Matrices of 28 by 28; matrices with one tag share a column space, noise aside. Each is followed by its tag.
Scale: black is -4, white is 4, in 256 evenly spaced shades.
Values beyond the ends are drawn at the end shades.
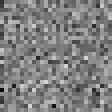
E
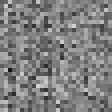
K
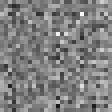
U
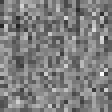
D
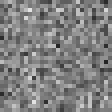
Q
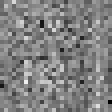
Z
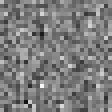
U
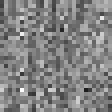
D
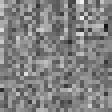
D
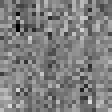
D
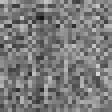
K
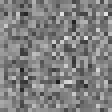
Z
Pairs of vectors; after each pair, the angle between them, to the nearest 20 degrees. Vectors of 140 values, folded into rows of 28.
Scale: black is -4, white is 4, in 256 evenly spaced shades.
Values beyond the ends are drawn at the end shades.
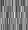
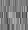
80 degrees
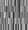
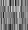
100 degrees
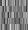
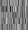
80 degrees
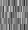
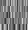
100 degrees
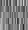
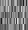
140 degrees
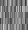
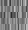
120 degrees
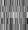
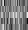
20 degrees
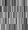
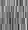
120 degrees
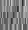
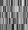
120 degrees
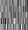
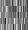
40 degrees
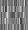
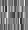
20 degrees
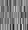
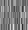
160 degrees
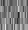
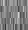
160 degrees
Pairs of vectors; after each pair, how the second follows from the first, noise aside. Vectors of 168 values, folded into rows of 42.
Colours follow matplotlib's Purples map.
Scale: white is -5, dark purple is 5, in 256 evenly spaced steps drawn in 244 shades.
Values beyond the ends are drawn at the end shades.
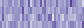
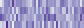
wrapped around, negated.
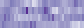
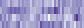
wrapped around, negated.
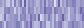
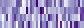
reversed, negated, scaled up.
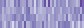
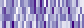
negated, scaled up.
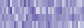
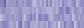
reversed, negated, shrunk.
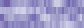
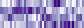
negated, scaled up.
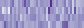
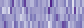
copied.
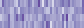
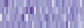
wrapped around, partly zeroed.
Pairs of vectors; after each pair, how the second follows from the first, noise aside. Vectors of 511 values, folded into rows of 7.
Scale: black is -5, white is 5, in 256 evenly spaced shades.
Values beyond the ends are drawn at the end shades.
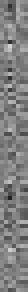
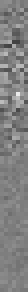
reversed, negated, partly zeroed.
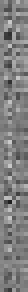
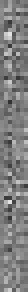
negated.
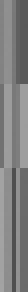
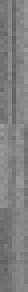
reversed, shrunk.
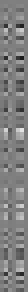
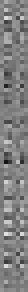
reversed, negated.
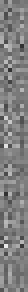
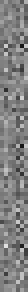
reversed, negated.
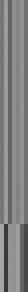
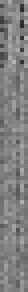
reversed, partly zeroed.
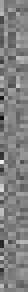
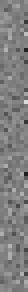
reversed, partly zeroed.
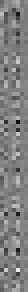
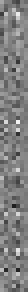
negated.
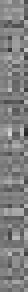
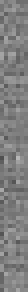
reversed, shrunk.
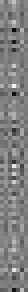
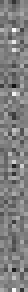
negated.
